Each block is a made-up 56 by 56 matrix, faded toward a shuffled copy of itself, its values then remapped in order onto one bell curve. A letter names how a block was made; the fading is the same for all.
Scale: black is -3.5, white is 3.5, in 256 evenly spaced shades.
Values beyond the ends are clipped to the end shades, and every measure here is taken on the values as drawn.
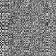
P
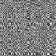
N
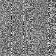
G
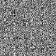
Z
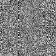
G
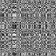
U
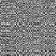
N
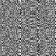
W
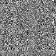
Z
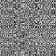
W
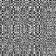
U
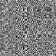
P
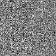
Z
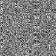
P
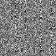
Z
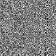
Z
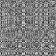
N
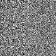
Z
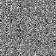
G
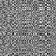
N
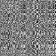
W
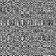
N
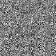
Z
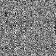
Z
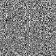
Z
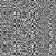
W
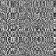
U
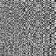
W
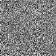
Z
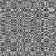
N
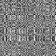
U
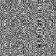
P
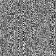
G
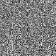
Z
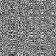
P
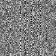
G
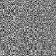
P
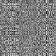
W
